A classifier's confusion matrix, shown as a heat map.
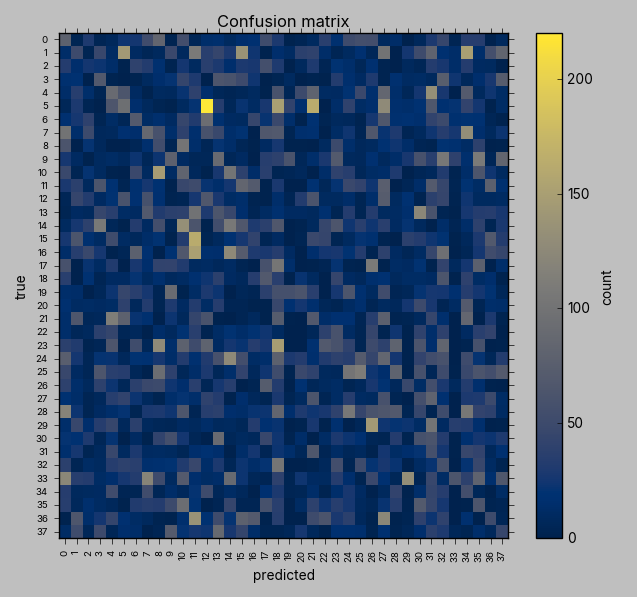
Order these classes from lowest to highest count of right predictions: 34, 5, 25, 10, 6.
34, 6, 10, 5, 25
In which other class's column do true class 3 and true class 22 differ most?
37
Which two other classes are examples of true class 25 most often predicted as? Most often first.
24, 8
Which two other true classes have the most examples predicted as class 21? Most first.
5, 4
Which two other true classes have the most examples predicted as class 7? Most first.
33, 13
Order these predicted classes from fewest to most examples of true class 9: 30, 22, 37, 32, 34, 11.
11, 34, 22, 30, 37, 32
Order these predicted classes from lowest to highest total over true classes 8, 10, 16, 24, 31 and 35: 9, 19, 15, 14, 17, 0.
19, 9, 17, 15, 0, 14
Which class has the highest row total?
1
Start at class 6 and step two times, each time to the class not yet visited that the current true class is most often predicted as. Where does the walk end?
27
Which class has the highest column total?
18
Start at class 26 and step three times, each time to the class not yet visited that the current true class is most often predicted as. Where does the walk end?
32
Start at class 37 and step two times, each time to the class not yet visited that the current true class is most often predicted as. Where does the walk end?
30
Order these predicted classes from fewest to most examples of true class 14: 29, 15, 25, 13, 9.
9, 29, 25, 13, 15
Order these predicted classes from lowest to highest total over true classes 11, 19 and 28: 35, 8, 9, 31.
8, 35, 31, 9
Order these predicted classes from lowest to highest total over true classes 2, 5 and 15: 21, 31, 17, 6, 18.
6, 17, 31, 18, 21
